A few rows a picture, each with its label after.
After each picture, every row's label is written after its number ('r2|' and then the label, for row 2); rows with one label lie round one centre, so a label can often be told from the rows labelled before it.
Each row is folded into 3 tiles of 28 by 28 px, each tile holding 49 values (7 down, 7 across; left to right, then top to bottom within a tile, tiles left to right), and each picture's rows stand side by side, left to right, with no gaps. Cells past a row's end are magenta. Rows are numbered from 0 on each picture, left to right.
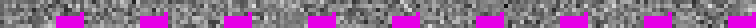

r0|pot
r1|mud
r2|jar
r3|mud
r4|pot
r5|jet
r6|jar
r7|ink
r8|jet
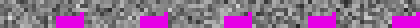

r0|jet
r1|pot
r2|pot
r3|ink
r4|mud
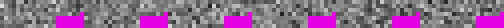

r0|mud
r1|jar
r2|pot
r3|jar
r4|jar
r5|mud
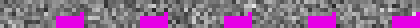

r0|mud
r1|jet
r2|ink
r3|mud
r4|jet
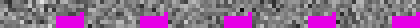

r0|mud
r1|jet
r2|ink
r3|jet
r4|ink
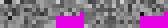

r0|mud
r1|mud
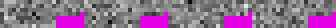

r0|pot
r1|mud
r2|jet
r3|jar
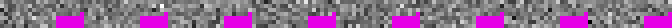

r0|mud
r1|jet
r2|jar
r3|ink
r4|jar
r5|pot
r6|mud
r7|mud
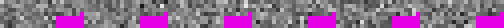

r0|ink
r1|jet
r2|jet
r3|jet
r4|ink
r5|mud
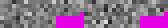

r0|ink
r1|mud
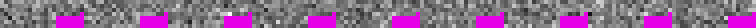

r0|mud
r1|mud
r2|pot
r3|ink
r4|pot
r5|mud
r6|pot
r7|pot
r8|ink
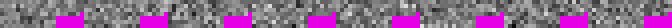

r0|pot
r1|ink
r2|jet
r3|jet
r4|jet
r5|pot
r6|ink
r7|mud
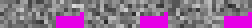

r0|ink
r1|jar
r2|mud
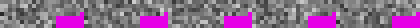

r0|pot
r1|jet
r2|jar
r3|mud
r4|ink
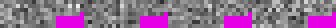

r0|jet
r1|jar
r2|mud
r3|ink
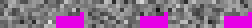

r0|pot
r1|ink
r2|jar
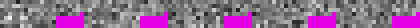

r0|jet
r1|pot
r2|jet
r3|jar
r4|ink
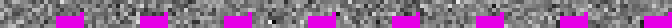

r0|mud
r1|jar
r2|mud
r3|pot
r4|pot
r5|mud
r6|ink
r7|jet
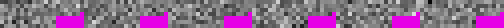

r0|jet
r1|mud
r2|mud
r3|ink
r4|ink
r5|mud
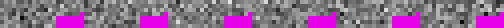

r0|pot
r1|jar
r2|ink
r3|pot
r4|mud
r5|jar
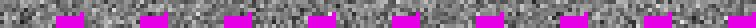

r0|pot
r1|jet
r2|ink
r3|jar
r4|ink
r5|pot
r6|ink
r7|jet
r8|pot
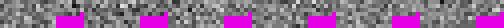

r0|jar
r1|jar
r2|mud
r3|ink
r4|jet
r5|jet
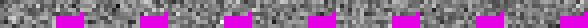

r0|jar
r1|jar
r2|jar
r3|pot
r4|jar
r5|pot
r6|ink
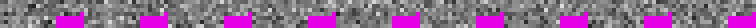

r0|jar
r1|ink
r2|ink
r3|ink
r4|pot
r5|mud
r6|jar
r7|jet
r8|jar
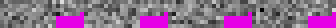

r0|ink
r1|jar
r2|jar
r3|pot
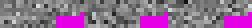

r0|jar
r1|jar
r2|ink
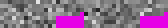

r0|mud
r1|pot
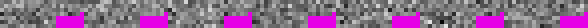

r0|pot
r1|ink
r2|mud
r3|jar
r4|mud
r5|pot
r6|jet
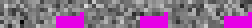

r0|pot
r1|jet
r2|jar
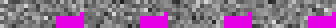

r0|ink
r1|ink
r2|mud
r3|jet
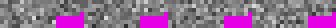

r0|ink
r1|ink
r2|jet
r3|mud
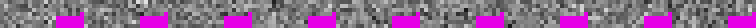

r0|mud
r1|ink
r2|ink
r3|jet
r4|jar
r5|mud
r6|jet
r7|pot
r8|jet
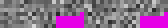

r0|ink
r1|mud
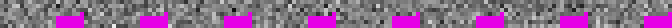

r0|jet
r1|jet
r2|ink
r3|jar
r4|mud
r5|pot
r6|mud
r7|pot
